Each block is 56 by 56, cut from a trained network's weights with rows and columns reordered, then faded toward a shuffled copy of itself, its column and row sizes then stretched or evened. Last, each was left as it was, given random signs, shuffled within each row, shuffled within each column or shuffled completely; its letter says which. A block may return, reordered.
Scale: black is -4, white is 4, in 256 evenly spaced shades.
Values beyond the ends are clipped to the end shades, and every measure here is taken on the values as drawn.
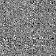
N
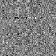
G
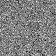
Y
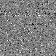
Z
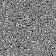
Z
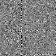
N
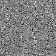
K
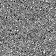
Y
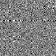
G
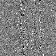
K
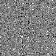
N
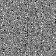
K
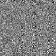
G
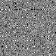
N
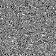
Z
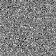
Z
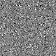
Z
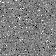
Y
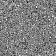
Y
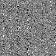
K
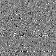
Z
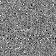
Z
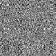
G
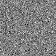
Z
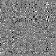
G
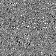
Z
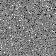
Y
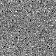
Z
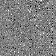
K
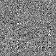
N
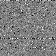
Z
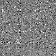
N
